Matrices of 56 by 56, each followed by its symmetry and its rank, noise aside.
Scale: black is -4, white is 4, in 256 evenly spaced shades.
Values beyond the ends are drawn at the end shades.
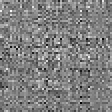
no symmetry, rank seven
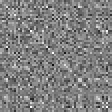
symmetric, rank six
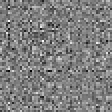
no symmetry, rank five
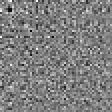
symmetric, rank seven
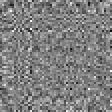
no symmetry, rank six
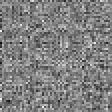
no symmetry, rank six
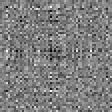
symmetric, rank five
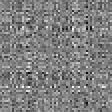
antisymmetric, rank six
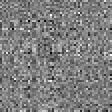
no symmetry, rank seven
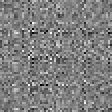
no symmetry, rank five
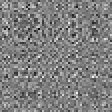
symmetric, rank five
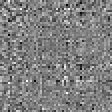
no symmetry, rank six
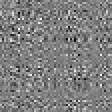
no symmetry, rank five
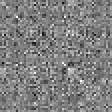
symmetric, rank seven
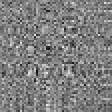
no symmetry, rank six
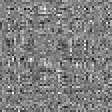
antisymmetric, rank six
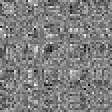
symmetric, rank five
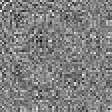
symmetric, rank five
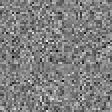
no symmetry, rank seven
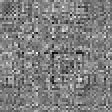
symmetric, rank six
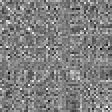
symmetric, rank six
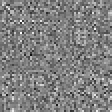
symmetric, rank seven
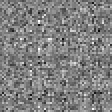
symmetric, rank six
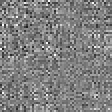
symmetric, rank six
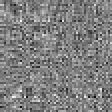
no symmetry, rank seven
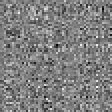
antisymmetric, rank six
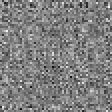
no symmetry, rank seven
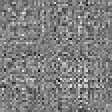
symmetric, rank six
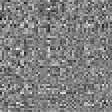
no symmetry, rank seven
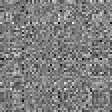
no symmetry, rank five
